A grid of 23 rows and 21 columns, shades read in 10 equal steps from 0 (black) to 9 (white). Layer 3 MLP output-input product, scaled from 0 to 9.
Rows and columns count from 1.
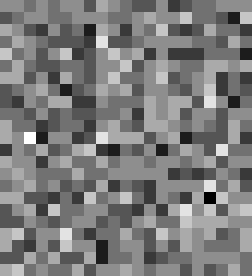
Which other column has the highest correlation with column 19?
8
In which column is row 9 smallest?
20
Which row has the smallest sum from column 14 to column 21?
5
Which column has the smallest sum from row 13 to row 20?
10
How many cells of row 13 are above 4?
8
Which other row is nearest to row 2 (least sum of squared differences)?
19
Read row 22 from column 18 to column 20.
5 5 5
